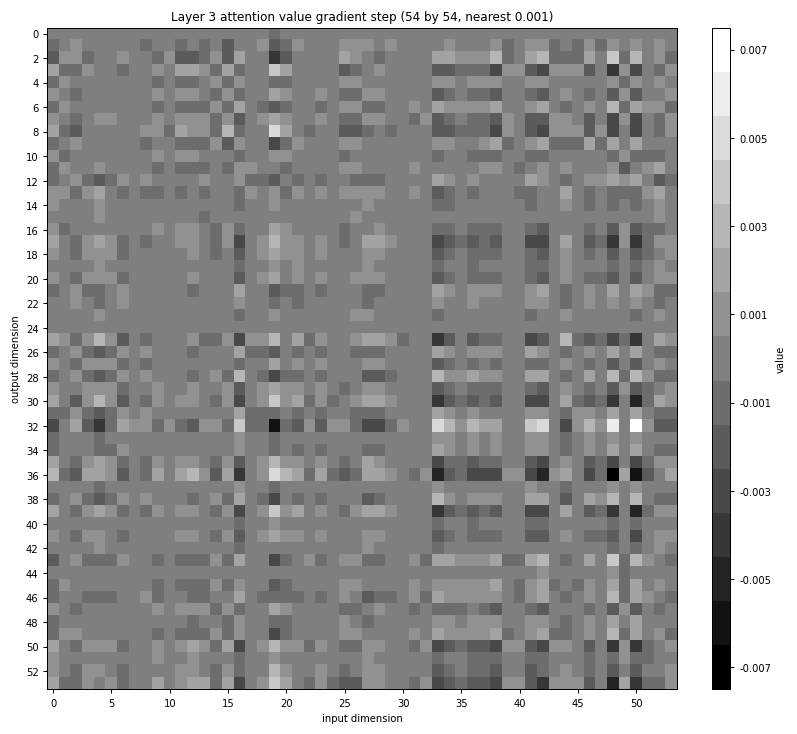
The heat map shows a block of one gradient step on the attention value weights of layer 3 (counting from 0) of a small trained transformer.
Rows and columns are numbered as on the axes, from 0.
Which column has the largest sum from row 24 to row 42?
19
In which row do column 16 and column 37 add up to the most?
32
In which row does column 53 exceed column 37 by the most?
36
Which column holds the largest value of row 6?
48
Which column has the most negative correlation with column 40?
31
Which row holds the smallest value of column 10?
8
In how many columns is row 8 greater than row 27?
15
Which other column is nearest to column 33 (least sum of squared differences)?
16
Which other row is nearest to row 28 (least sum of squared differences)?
38
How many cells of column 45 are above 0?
5
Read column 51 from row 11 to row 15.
0.001 0 0.001 0 0
